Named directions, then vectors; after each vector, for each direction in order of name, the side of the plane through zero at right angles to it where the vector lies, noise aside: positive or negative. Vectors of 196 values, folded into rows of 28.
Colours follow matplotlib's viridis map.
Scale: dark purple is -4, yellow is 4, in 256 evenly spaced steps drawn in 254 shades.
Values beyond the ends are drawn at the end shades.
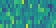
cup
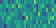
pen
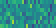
positive, negative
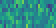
positive, positive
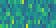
positive, negative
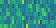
positive, negative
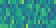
positive, negative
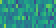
negative, negative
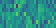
positive, positive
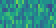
positive, positive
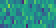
negative, positive
